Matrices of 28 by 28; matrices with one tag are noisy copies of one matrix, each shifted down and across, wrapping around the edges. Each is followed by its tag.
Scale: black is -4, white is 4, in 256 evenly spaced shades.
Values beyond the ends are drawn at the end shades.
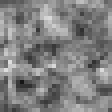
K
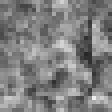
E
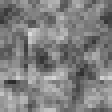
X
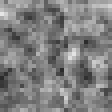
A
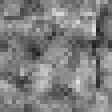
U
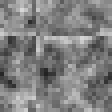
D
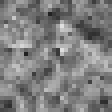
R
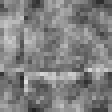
D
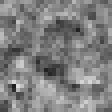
R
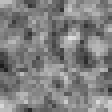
A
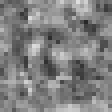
A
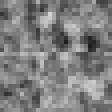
A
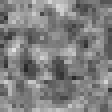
A
